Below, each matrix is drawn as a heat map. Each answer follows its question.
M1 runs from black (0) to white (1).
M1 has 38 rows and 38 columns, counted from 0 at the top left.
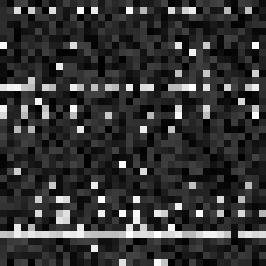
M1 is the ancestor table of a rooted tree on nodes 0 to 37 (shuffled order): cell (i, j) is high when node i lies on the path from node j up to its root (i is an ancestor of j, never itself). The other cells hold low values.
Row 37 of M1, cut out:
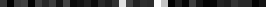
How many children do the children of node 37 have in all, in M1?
1
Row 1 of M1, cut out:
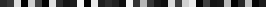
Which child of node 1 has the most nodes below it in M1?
32
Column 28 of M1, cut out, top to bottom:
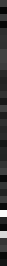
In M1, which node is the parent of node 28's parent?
33
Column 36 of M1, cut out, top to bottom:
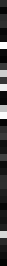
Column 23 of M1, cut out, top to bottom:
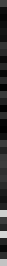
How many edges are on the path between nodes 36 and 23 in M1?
9
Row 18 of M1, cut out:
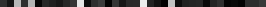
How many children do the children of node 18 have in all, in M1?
3
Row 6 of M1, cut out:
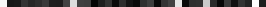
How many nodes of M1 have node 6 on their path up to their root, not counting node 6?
5
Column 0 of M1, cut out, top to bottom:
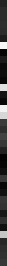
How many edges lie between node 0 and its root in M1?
5
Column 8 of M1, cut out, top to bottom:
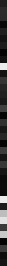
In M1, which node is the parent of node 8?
9
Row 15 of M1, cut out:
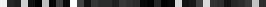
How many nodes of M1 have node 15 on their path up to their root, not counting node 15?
7
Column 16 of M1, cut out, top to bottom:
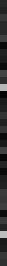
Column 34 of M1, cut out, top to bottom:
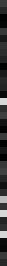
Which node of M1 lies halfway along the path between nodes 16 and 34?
30
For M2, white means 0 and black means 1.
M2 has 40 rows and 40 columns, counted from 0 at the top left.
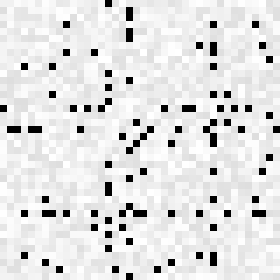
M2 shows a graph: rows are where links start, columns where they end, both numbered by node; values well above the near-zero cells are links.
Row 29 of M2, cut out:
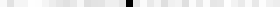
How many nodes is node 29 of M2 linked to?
1
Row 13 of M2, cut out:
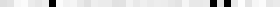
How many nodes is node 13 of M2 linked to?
3
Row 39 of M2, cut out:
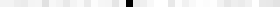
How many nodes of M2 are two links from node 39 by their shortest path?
9
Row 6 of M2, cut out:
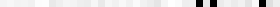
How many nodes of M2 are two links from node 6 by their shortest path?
10
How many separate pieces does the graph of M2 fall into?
4
